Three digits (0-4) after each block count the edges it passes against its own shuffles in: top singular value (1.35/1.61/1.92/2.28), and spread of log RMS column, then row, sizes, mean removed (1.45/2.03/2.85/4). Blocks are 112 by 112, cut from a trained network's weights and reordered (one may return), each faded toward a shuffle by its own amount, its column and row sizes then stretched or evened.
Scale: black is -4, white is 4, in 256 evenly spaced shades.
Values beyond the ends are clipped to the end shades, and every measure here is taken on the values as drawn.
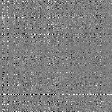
2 3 3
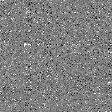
2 2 1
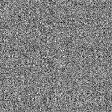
2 0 1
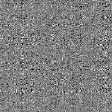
1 3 3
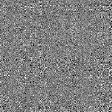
3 3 2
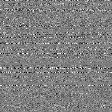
3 0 4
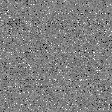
1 0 2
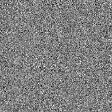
1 1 1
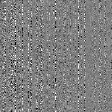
2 4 1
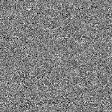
2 1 2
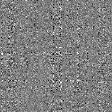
0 3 2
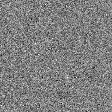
1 0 1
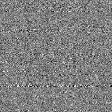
2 0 3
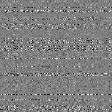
3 2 4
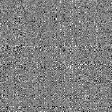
1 3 3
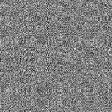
4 2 1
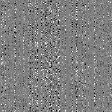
3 4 0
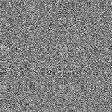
4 1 2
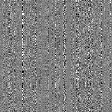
4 4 0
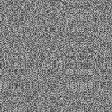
4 1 0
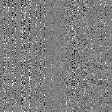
3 4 1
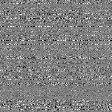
3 1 4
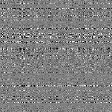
4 2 4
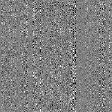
2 4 1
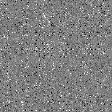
2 2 1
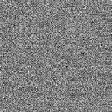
4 1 1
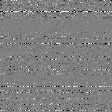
4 0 4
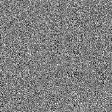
2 2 1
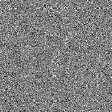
2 1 1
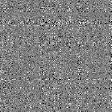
2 3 3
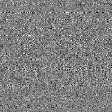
2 1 3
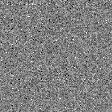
0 1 1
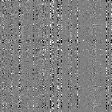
3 4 2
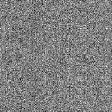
3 2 0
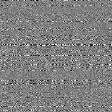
4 1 4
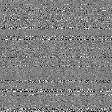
3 1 4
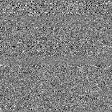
0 0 3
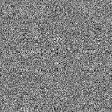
3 1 2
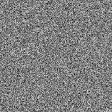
2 1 0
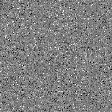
2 1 0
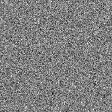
0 1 0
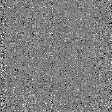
0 3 2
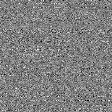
0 0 3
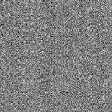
3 2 1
